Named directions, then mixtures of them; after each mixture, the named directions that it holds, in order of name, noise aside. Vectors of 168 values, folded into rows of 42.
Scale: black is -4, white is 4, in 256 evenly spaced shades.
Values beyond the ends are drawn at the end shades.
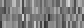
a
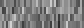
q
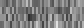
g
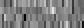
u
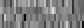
u.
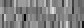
u.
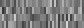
g, q.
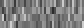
q, u.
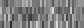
g, u.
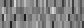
q, u.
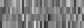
a.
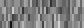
g, q.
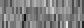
q, u.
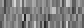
a, u.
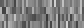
g, q.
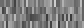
g, q.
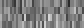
a, g.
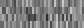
g, q.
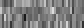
g, u.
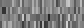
a, q.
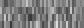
g, u.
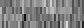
q, u.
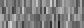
q.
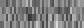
g.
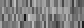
g, u.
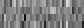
a, u.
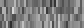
q.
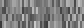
a, g.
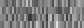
g.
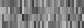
a, u.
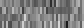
q, u.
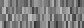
a, g.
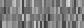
a.
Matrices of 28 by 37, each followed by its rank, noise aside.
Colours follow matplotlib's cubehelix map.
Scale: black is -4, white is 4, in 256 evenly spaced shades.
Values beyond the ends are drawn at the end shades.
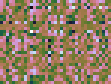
four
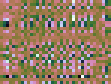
three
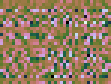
four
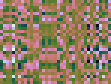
three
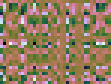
two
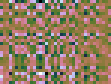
two
